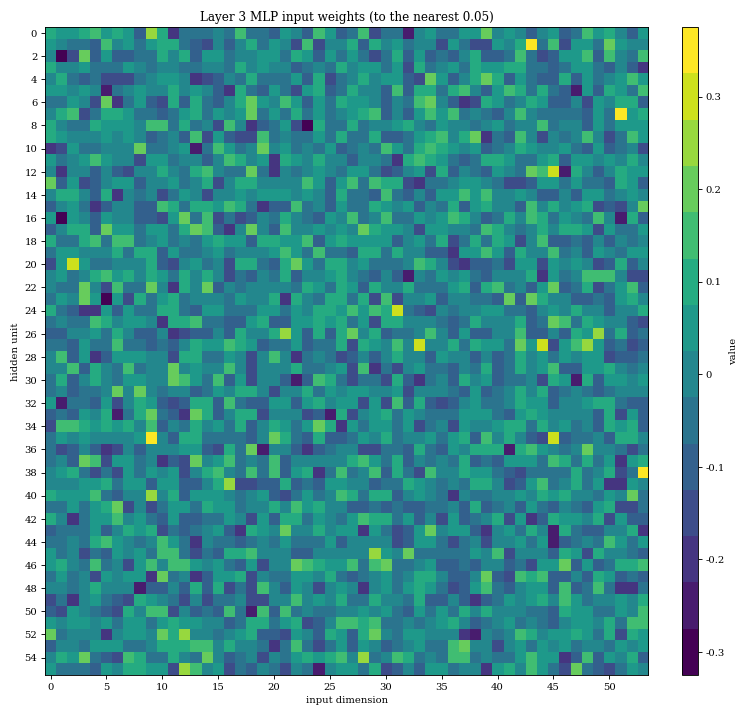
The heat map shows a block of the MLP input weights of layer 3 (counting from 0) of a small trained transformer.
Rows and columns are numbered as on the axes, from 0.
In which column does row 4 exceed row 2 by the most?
1
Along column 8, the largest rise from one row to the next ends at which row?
49
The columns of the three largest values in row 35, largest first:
9, 45, 20
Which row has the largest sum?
17
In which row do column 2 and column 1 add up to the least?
2
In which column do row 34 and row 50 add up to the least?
18
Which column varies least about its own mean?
35
